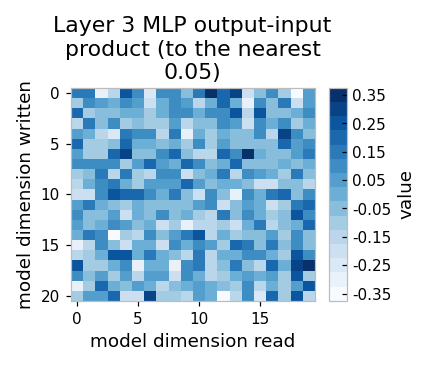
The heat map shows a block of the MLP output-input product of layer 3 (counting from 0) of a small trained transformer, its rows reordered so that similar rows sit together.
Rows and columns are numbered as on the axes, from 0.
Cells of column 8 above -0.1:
17
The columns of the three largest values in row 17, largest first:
19, 18, 0
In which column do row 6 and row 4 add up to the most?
4
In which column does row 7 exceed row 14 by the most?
3
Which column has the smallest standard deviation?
7
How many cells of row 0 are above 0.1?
7
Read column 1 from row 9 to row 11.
0 -0.2 0.15
